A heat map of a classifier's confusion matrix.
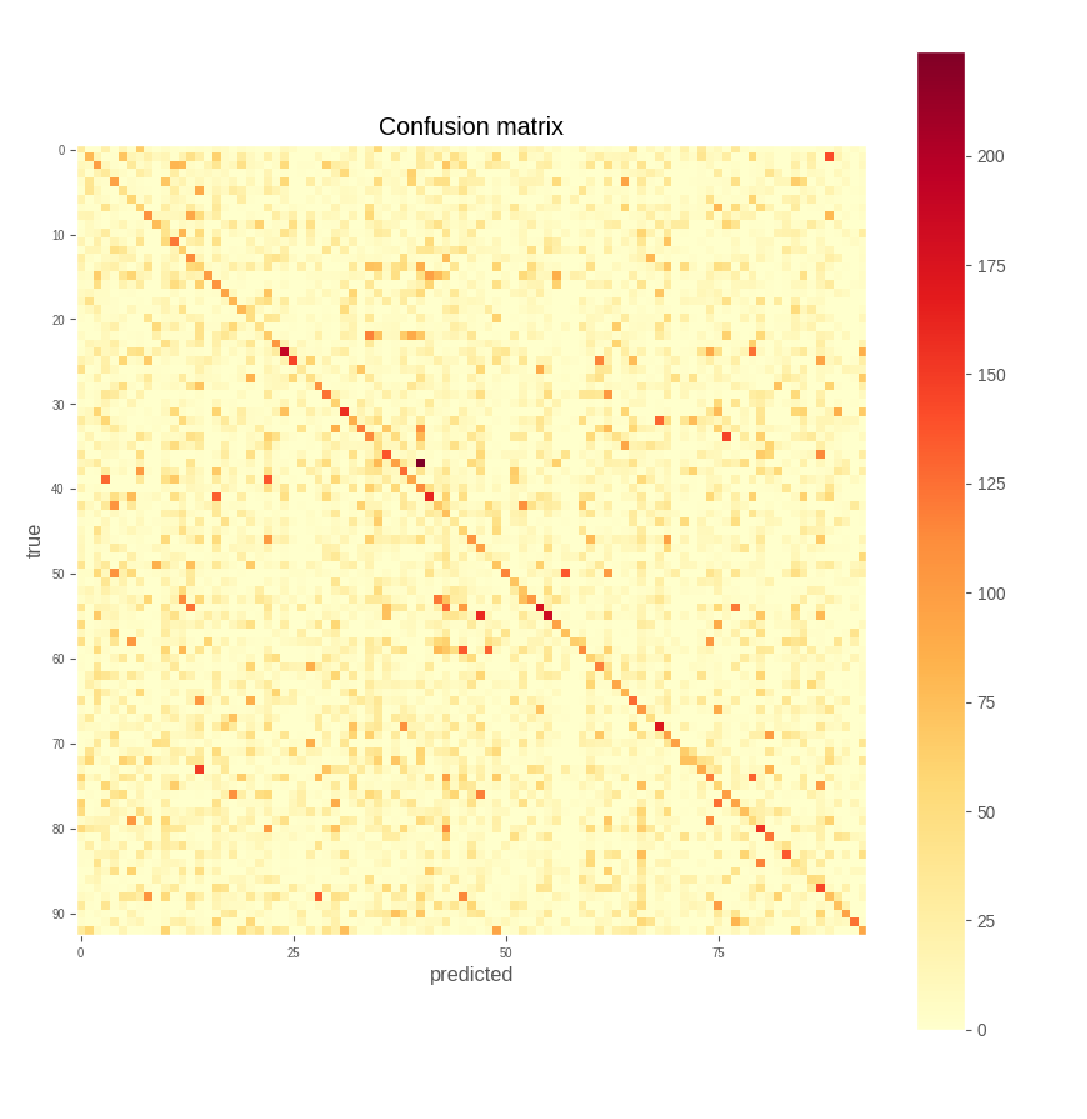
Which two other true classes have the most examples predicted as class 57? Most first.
50, 36
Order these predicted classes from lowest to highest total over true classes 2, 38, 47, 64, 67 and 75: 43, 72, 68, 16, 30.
68, 72, 30, 16, 43
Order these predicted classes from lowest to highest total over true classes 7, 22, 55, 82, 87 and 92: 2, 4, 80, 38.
4, 2, 38, 80
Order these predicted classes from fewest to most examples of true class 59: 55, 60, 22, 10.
60, 22, 55, 10
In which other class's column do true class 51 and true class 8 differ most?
88
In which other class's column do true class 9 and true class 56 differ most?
75
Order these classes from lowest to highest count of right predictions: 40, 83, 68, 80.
40, 83, 80, 68
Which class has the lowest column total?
58
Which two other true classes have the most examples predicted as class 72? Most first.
32, 38
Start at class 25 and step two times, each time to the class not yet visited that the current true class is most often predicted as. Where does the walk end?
27
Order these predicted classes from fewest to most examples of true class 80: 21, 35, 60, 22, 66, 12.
21, 35, 12, 60, 66, 22
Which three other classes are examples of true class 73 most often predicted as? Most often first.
14, 81, 29
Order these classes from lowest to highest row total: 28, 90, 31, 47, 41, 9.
47, 28, 9, 90, 31, 41
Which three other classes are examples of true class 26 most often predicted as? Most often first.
54, 33, 47
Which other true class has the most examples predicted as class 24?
31
